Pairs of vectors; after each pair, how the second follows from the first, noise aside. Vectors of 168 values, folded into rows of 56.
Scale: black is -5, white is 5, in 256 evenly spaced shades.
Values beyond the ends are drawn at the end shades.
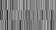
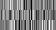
wrapped around, scaled up.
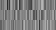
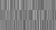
negated, shrunk.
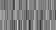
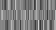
wrapped around.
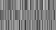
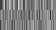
wrapped around.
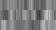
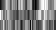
wrapped around, scaled up.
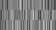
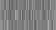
reversed, negated, shrunk.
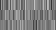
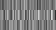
wrapped around.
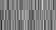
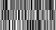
wrapped around, scaled up.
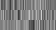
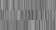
negated, shrunk.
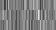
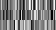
wrapped around, scaled up.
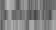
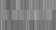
negated, shrunk.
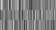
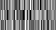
wrapped around, negated, scaled up.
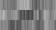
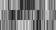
wrapped around, scaled up.
